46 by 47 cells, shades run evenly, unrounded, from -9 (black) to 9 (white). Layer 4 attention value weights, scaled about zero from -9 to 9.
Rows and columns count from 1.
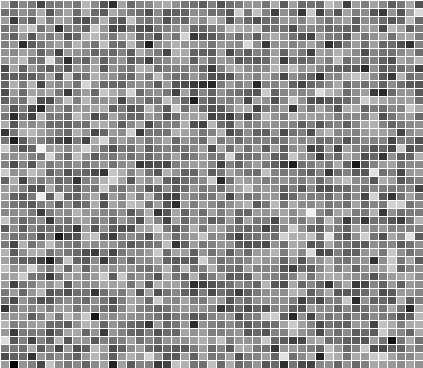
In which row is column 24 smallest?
11
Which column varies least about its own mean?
14
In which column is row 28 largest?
1
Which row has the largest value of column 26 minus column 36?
20
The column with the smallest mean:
2
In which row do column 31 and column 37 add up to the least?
36
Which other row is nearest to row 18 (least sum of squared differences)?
16
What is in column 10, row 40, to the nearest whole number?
5
